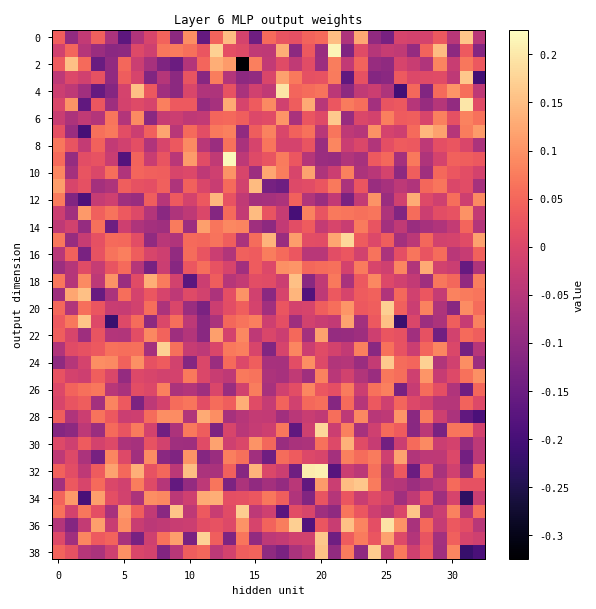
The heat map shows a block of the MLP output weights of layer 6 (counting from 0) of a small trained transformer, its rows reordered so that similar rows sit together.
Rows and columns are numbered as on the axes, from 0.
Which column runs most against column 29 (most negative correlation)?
20
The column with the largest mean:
13
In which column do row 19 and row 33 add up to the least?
19
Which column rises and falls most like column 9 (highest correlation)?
14
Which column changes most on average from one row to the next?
31
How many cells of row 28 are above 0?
12
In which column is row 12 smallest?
2
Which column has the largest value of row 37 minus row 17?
9
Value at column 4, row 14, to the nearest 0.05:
-0.15
